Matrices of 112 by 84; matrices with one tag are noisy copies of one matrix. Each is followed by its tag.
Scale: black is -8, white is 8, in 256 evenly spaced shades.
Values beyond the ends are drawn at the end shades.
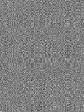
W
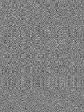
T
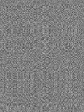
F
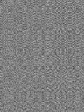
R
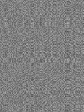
W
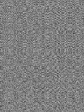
R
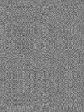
F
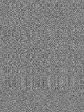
T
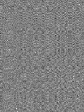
R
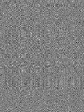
T
